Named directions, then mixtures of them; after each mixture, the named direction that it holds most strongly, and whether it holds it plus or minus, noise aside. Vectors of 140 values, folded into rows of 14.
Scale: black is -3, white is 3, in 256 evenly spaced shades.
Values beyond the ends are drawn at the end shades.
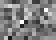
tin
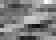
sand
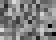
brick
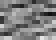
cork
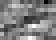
sand, minus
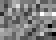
brick, plus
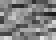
cork, plus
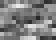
sand, minus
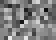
tin, minus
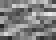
cork, minus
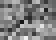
tin, minus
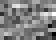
cork, minus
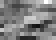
sand, plus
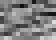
cork, plus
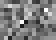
tin, plus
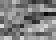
cork, plus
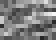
cork, minus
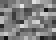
cork, minus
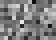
tin, plus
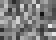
brick, minus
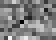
tin, minus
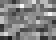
cork, minus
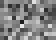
tin, minus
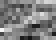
sand, plus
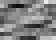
sand, plus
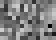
brick, plus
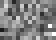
brick, minus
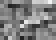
sand, plus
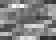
sand, minus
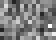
brick, minus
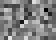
tin, minus
